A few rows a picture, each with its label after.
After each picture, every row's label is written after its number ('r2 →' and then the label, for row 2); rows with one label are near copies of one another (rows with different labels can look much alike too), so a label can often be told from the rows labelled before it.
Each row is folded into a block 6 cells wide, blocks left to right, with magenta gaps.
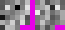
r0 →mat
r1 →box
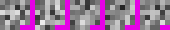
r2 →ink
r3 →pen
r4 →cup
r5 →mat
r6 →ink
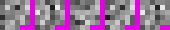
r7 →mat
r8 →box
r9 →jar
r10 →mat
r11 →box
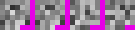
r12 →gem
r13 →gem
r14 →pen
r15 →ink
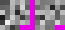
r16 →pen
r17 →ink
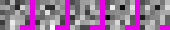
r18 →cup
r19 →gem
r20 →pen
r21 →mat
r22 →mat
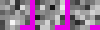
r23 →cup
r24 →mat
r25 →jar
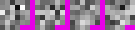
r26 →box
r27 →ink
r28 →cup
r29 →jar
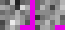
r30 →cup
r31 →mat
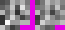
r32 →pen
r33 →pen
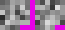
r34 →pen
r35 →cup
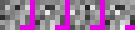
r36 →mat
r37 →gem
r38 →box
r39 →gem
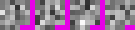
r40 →box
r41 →pen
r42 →cup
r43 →ink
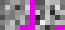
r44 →mat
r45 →pen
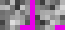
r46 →cup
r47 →jar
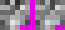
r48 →cup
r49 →cup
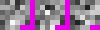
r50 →cup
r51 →gem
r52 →jar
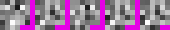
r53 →cup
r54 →pen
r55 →box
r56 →pen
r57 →pen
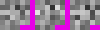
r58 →ink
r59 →box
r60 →ink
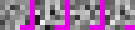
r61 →gem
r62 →pen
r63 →ink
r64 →pen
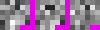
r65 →cup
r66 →gem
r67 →box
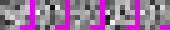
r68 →jar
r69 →box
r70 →ink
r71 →pen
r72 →box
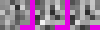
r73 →box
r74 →pen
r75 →pen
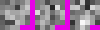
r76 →jar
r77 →box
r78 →cup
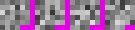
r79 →box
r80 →pen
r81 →ink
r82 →cup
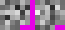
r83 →ink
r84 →box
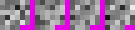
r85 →ink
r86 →jar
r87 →mat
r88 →mat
